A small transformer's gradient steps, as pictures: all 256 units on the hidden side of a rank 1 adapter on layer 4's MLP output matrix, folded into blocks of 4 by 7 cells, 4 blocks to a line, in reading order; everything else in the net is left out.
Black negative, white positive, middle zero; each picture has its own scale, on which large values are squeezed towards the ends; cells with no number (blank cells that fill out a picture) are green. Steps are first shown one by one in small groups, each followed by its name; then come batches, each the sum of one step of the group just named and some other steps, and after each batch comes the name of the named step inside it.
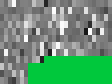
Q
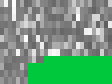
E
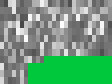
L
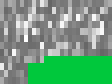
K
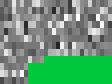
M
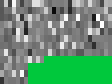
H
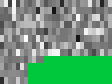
E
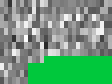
K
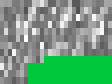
K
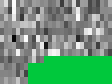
E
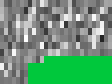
K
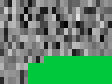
M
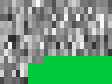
M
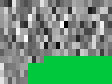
L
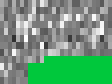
K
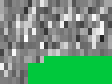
K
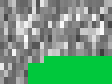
K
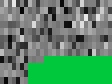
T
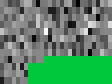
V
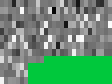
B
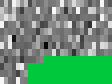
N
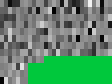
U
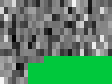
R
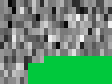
B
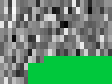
R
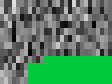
R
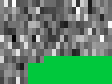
R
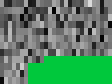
U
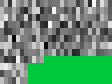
N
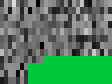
T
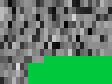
V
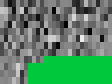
B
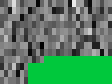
R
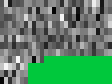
U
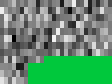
R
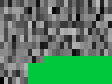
U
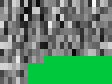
N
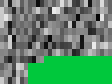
N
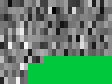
U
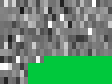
T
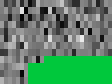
B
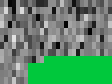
B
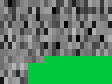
U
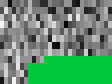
V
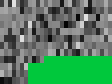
T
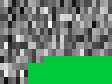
T
